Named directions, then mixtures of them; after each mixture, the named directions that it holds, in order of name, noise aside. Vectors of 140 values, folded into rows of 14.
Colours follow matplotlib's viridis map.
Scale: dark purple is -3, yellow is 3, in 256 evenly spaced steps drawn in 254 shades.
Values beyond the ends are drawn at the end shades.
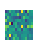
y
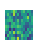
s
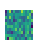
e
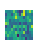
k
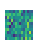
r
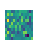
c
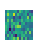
c, r, s.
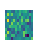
c.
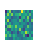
c, e, y.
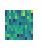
e, k.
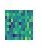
r.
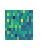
c, s.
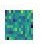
e.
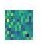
c.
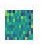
c, e, r.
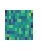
e.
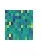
y.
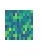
k, s.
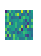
c, y.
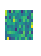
e.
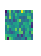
e.
